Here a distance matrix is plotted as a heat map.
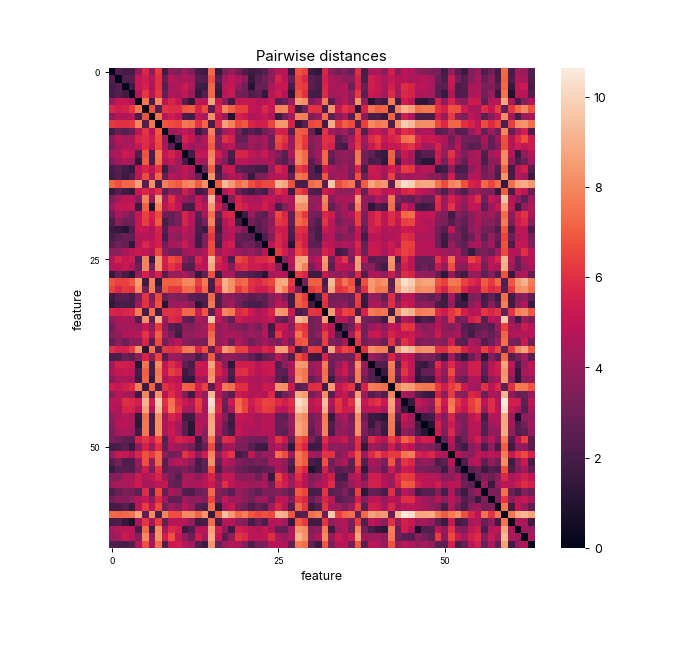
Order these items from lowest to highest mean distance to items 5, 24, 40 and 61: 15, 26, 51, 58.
26, 58, 51, 15
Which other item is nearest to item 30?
53
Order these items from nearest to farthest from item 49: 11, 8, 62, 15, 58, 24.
8, 58, 24, 11, 62, 15
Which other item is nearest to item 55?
57
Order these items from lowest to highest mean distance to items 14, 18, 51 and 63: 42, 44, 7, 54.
54, 44, 42, 7
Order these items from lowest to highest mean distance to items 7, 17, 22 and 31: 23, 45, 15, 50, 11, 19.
50, 23, 19, 11, 45, 15
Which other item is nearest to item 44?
45
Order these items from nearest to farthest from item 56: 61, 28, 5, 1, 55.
61, 1, 55, 5, 28
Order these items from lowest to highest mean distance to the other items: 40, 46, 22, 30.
30, 22, 46, 40
